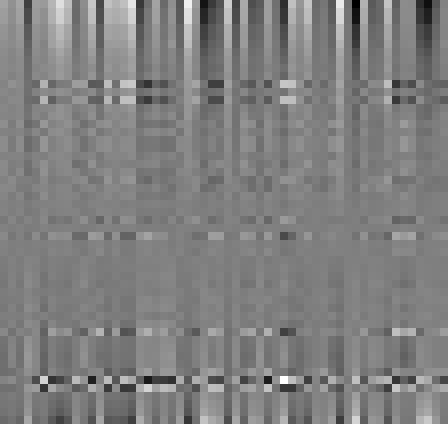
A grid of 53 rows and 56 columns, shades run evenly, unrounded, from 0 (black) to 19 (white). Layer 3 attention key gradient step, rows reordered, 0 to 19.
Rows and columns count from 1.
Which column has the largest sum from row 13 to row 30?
43
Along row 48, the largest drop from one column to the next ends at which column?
7
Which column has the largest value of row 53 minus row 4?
45
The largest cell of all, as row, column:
48, 36
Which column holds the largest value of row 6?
24
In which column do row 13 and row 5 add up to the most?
17
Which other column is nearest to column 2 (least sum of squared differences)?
11
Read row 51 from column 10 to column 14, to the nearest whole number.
10 9 8 11 8
